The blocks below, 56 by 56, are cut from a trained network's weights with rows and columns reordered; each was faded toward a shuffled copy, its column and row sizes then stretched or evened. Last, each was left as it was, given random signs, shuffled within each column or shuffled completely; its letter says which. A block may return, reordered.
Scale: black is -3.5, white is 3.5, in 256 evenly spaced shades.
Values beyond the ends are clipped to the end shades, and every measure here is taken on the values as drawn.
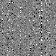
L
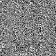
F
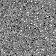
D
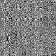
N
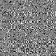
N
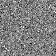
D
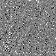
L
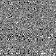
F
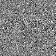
F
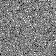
D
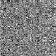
N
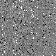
L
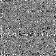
F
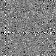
F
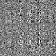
N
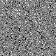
L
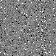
L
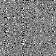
F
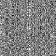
N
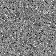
D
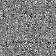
F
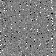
L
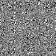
F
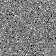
D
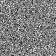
D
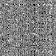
N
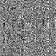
N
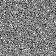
D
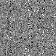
L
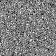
D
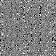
L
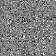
F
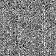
L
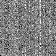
L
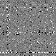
N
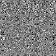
F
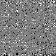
F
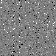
L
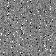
L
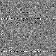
F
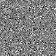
F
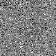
F
